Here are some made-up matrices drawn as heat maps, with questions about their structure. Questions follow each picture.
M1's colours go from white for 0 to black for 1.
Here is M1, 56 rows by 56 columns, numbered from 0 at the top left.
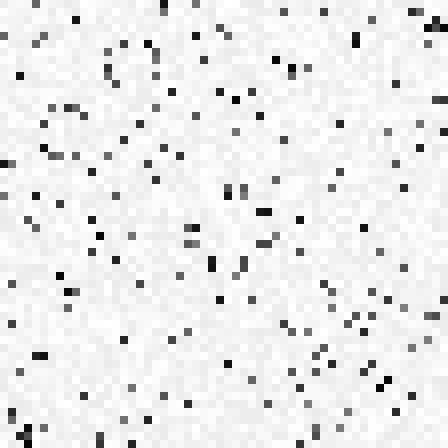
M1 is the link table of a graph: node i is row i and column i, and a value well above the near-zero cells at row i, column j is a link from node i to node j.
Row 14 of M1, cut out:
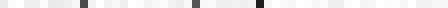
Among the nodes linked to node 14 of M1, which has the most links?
node 24
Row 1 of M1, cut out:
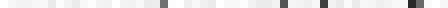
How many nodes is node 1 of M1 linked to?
5
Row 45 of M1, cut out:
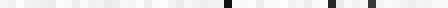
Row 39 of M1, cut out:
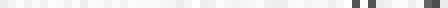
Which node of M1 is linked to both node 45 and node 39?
node 46
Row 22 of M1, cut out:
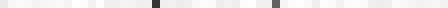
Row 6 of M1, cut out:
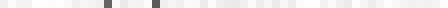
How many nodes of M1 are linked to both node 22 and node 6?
1
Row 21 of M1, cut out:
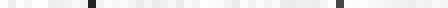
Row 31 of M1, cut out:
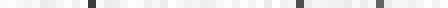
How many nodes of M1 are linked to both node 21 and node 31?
1
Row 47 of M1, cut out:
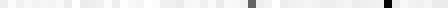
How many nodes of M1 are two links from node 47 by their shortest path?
3
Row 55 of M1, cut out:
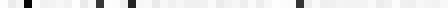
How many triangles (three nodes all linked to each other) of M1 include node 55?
0
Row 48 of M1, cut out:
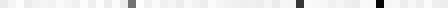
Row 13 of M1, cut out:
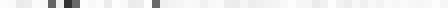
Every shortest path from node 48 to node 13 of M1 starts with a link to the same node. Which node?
node 16
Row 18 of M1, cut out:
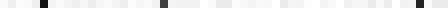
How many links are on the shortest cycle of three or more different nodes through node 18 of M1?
4
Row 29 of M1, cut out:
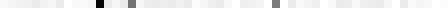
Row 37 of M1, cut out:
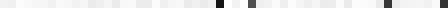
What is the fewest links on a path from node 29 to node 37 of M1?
3
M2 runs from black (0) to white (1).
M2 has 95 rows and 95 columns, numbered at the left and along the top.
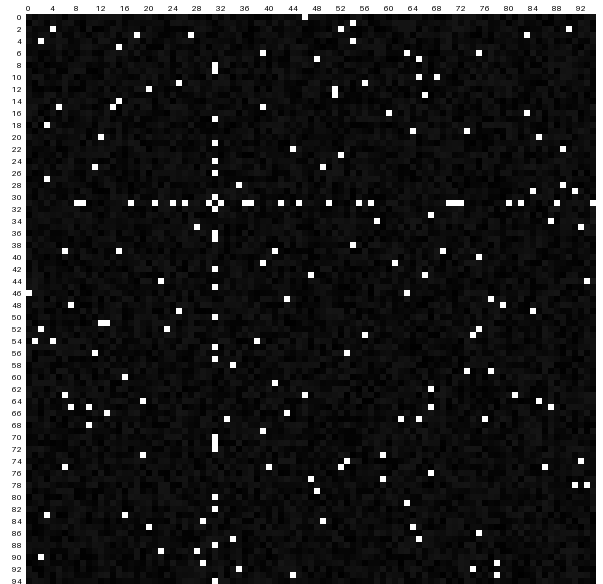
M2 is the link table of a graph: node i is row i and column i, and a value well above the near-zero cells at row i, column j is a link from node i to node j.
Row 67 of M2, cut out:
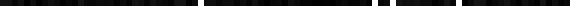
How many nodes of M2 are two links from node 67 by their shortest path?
3
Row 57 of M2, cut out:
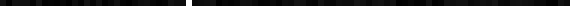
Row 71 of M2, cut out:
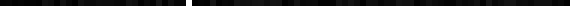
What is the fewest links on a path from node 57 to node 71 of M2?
2
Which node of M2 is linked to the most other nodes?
node 31
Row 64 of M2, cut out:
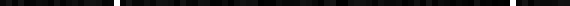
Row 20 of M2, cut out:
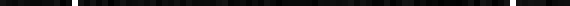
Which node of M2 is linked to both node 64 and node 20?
node 85
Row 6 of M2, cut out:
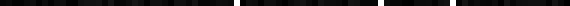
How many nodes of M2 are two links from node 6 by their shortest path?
8
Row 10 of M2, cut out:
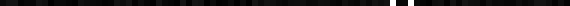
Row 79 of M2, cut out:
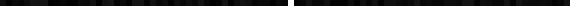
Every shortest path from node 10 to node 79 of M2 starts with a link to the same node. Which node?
node 65
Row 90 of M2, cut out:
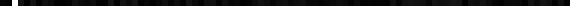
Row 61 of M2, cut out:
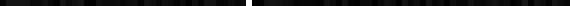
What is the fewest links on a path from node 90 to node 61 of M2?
7
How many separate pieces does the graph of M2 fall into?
6
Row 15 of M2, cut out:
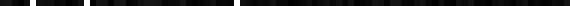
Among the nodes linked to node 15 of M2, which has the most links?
node 39
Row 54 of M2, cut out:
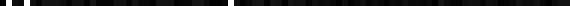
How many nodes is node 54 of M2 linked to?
3
